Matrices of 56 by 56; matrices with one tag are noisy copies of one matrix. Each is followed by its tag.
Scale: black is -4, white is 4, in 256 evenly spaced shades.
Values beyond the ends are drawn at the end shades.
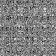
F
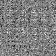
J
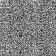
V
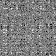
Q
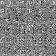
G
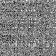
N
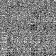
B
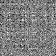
J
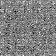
G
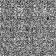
F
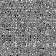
N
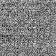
N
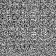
J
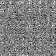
G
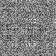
N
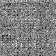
N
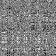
B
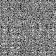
Q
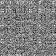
G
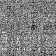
B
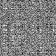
Q
